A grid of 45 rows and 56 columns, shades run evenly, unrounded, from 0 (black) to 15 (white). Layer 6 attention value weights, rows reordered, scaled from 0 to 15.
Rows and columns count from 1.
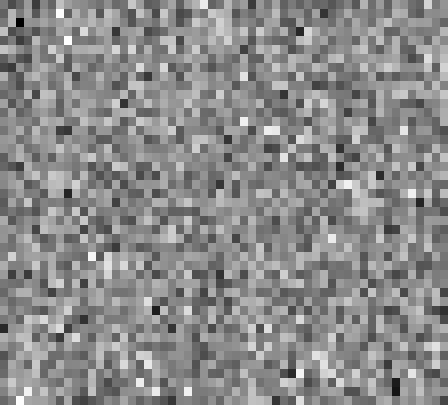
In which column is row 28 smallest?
15
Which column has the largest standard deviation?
38
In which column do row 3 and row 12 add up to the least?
3
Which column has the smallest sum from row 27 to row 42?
25
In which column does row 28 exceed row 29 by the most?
54
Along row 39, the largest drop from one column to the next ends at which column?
33
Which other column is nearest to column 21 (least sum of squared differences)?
35
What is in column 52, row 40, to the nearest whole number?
5
